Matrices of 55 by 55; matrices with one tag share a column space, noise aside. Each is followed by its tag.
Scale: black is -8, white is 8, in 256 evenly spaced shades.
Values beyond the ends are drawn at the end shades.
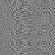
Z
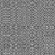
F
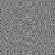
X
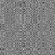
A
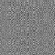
Z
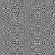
Z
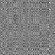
A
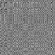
A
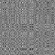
A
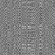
F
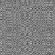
Z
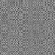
Z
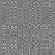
F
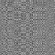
Z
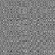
X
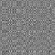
X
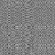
F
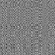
F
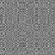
A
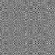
Z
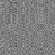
A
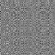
Z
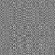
F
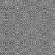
Z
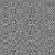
X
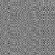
Z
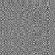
Z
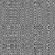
F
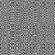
F
